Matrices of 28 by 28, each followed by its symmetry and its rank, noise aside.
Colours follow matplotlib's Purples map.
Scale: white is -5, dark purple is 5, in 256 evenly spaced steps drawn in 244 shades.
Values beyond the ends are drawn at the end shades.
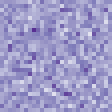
no symmetry, rank six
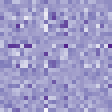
antisymmetric, rank four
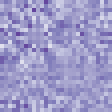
antisymmetric, rank four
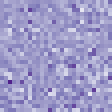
antisymmetric, rank six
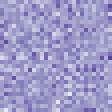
antisymmetric, rank four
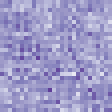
no symmetry, rank six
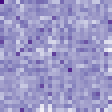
symmetric, rank five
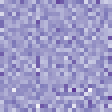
no symmetry, rank five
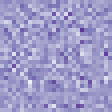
antisymmetric, rank six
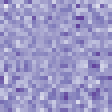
no symmetry, rank five
